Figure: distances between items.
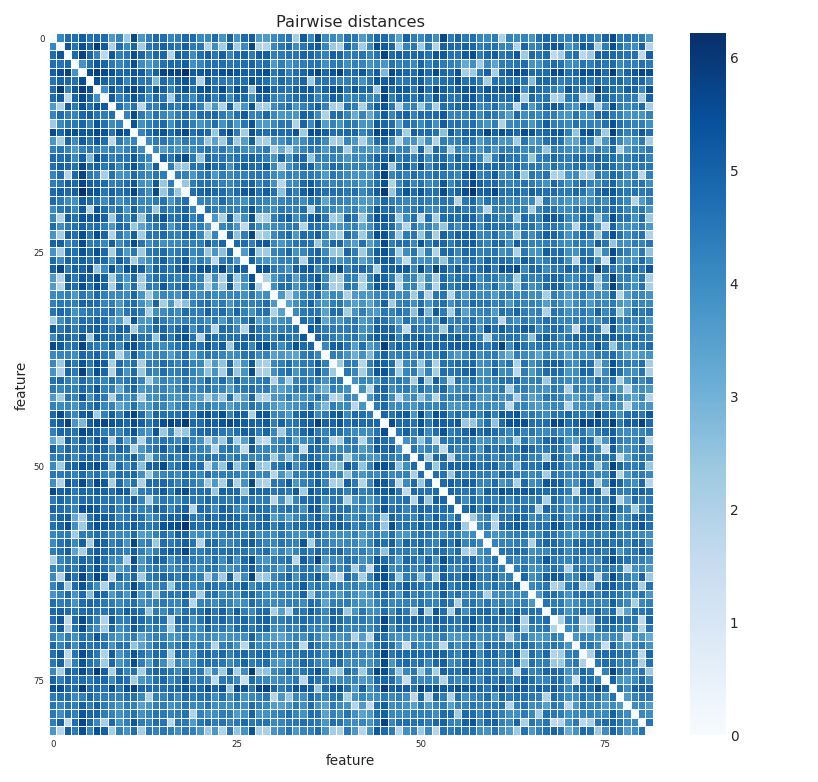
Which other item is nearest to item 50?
21
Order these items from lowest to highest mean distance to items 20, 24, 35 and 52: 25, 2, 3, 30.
25, 30, 3, 2
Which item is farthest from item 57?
18
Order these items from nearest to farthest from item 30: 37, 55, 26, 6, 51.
51, 37, 26, 55, 6
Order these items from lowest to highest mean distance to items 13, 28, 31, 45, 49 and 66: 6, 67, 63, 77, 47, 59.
77, 67, 47, 63, 59, 6
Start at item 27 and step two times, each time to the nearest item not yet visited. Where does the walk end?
6
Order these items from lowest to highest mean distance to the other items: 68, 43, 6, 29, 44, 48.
43, 29, 48, 68, 44, 6
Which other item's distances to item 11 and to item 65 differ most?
59
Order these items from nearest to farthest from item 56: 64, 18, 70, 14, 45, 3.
45, 3, 70, 14, 64, 18
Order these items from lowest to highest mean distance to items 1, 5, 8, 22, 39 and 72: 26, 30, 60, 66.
26, 30, 66, 60
